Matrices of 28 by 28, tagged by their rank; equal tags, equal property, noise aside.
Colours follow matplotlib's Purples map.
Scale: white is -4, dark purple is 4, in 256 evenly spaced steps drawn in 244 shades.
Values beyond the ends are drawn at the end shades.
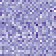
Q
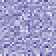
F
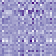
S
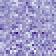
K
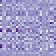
S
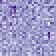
Q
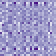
S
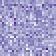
Q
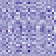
K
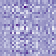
S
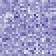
F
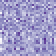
K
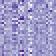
S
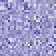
Q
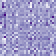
K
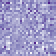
Q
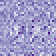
Q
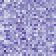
F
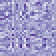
K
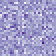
Q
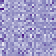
K
